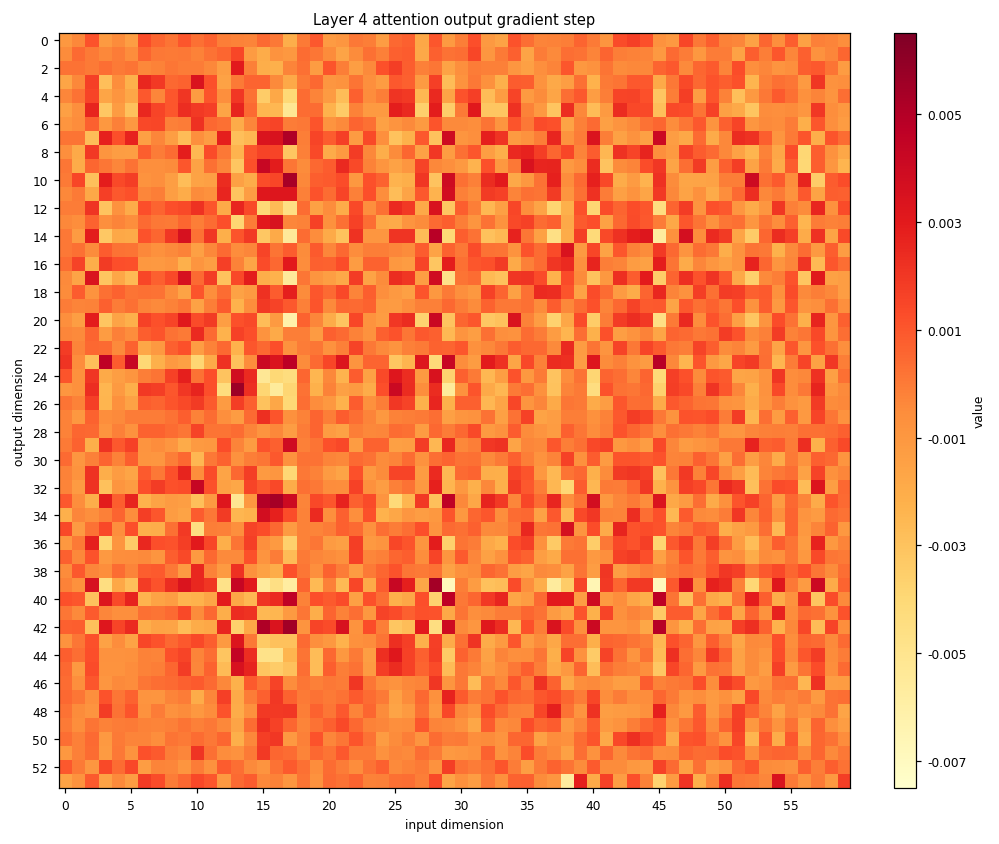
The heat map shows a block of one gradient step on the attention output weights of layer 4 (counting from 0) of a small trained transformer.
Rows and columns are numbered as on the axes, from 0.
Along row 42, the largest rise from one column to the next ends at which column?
29
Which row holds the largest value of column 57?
39
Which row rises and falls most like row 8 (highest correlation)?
0
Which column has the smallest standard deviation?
18
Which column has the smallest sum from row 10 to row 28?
17
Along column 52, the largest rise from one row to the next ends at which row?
40
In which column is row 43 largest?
13
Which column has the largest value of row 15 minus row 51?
38
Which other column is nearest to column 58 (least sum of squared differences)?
4
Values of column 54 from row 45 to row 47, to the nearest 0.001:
0.002 0 0
